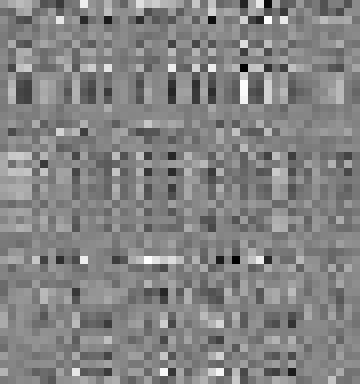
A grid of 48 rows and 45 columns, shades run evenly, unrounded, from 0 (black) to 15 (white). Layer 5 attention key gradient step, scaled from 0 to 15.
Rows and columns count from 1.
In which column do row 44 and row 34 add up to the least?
21
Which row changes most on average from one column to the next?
9
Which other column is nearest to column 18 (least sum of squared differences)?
3
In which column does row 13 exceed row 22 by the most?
31
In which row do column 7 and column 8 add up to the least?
1
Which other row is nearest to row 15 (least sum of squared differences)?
30
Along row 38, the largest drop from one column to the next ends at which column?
10
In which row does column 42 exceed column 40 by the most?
48
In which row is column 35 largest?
22
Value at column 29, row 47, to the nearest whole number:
5
